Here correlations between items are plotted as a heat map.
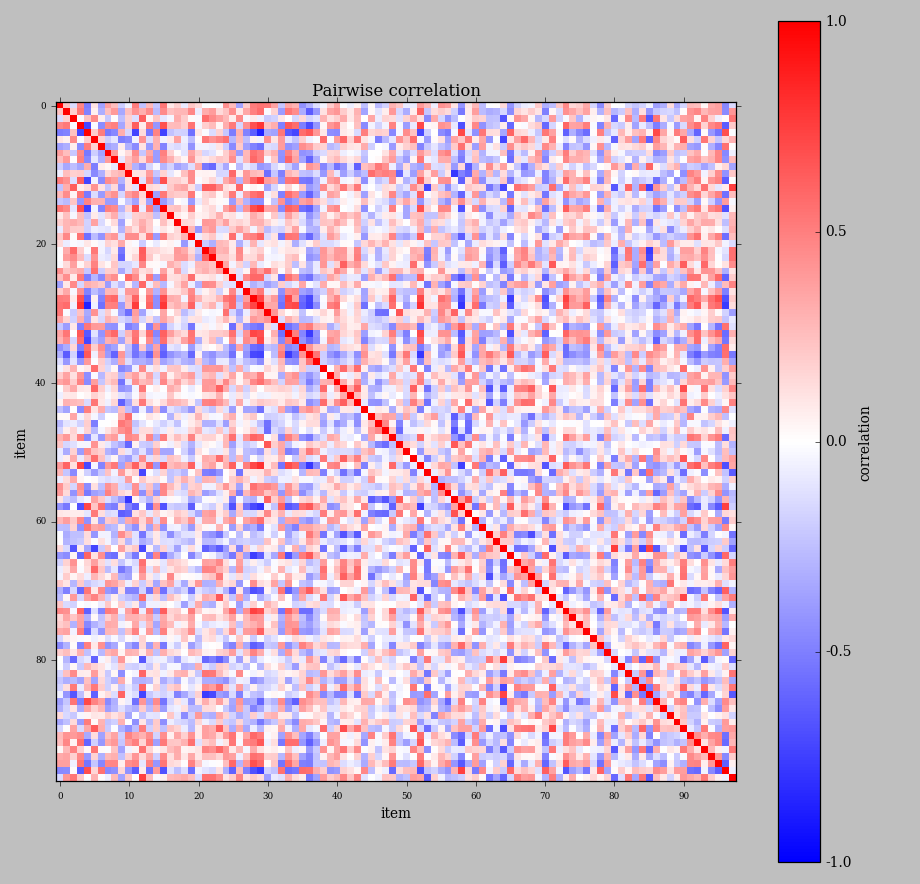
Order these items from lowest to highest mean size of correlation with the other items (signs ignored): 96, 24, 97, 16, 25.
16, 24, 97, 25, 96
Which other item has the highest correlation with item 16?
68
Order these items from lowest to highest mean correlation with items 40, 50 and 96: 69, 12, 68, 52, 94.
52, 69, 94, 68, 12
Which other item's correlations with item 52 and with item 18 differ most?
28
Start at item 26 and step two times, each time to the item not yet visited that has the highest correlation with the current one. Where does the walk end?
97
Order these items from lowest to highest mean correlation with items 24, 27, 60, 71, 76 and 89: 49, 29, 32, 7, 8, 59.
32, 49, 59, 7, 8, 29
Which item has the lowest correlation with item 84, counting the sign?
64
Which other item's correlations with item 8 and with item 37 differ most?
36
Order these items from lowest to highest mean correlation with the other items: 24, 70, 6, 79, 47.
70, 6, 47, 79, 24
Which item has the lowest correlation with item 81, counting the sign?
34
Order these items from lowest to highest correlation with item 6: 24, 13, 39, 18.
13, 39, 24, 18
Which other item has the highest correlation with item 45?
10
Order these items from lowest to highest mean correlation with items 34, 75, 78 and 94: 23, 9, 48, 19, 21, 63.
9, 63, 23, 21, 48, 19
